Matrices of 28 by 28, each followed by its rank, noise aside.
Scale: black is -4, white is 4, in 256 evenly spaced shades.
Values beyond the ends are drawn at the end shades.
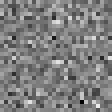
eight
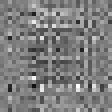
three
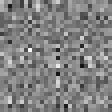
six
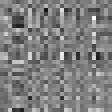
three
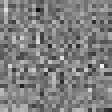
eight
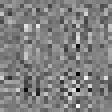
four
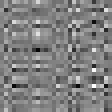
two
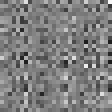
four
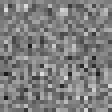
six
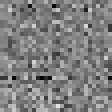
six
